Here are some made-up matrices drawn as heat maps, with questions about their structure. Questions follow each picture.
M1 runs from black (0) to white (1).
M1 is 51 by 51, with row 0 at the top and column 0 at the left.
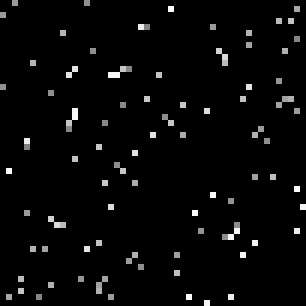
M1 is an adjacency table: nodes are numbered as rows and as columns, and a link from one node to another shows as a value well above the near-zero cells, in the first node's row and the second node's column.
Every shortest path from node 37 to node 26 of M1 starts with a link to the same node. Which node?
node 39
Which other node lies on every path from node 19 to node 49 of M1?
node 12
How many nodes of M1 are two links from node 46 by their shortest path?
3
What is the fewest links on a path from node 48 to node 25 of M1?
5
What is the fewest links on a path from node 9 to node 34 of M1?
6
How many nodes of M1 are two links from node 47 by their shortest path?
5
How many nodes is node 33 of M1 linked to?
1
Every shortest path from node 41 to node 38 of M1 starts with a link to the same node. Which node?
node 5
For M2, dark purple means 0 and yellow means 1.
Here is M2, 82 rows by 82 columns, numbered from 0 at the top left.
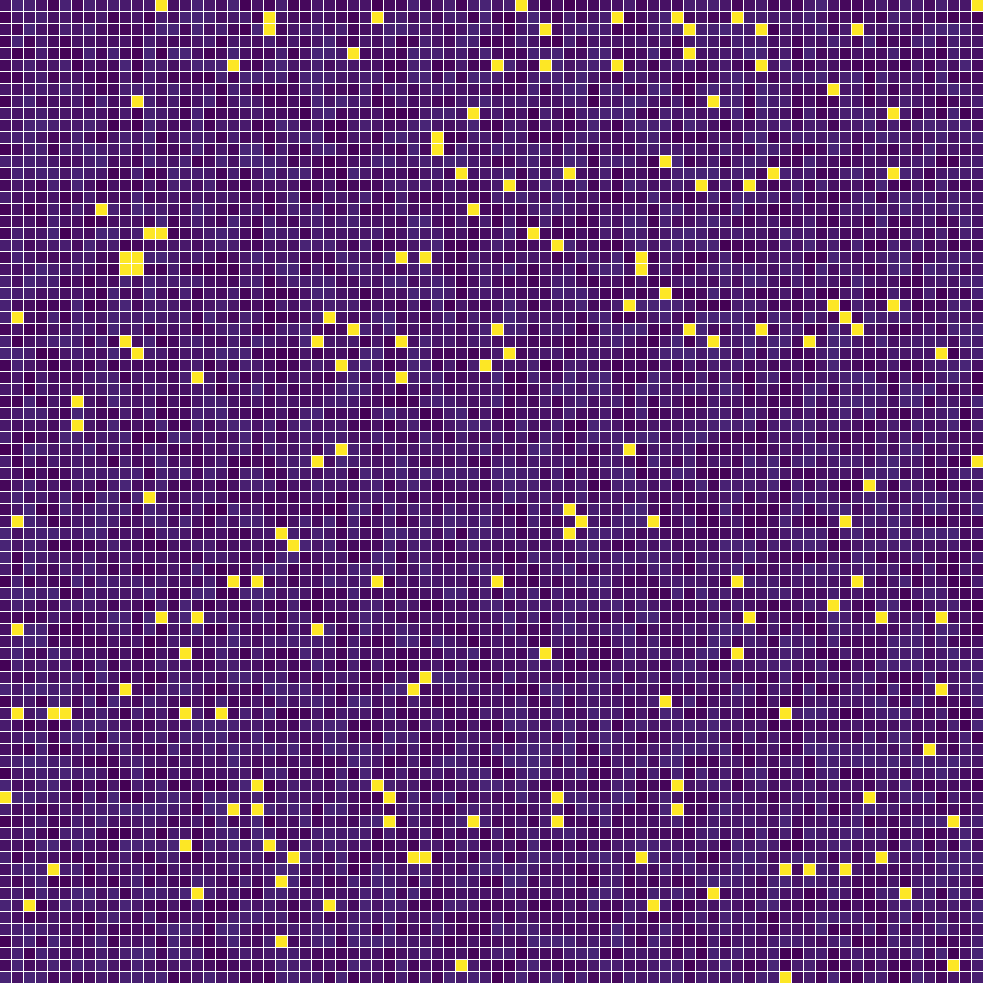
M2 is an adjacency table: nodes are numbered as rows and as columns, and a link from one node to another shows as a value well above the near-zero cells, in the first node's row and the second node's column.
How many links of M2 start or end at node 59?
9
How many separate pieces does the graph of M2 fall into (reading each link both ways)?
5
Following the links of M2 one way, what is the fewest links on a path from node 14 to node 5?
3
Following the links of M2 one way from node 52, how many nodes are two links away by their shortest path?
7
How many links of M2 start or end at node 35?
4
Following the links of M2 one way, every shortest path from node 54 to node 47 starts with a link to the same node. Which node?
node 15
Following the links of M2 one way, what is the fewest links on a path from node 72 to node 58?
3
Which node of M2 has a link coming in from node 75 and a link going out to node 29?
node 27
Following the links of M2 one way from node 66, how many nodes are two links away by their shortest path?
7
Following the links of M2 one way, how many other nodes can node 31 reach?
3
